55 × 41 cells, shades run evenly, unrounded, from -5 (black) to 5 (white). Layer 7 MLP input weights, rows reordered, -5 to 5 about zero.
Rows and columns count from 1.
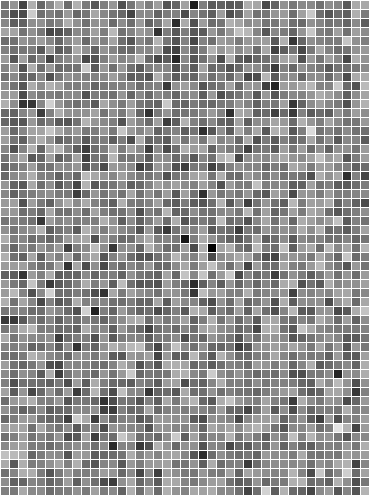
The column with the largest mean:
41
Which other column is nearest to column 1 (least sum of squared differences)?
32
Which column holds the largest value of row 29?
39
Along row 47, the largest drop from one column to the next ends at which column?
11
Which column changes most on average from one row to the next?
28
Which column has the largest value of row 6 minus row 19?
24
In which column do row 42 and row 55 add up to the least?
38
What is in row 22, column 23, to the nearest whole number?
-3
